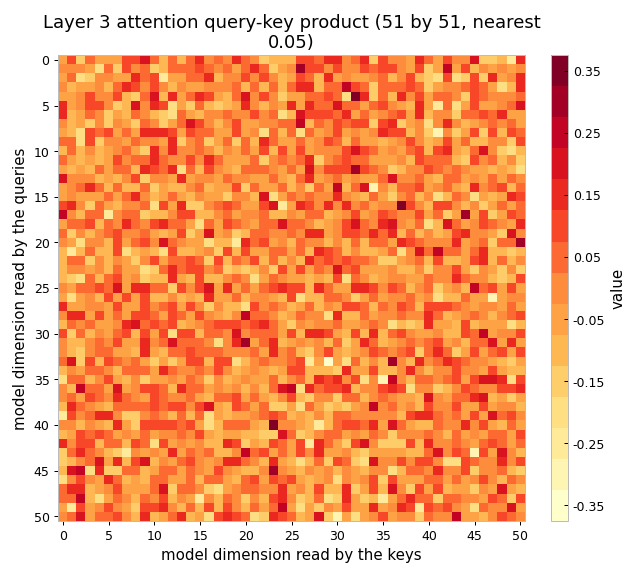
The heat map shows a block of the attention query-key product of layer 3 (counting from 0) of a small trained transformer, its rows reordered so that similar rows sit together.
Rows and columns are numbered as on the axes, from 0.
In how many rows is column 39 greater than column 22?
22
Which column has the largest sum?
9
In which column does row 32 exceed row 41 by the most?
23
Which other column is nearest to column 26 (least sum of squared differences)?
42
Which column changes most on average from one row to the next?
36
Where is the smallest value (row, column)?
33, 29
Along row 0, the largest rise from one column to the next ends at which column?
50
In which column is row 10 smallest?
49
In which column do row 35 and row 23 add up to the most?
30
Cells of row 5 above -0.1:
40
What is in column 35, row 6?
0
